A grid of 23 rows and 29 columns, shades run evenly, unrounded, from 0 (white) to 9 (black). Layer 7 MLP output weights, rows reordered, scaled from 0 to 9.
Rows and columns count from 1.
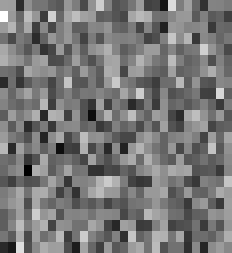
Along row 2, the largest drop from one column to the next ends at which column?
7
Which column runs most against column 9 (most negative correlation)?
20
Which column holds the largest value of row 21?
15
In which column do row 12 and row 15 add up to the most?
4
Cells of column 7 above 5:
12
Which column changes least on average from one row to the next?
29
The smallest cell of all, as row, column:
2, 1
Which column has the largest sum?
16
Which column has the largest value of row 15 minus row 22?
11
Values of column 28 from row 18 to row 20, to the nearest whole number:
3 7 4
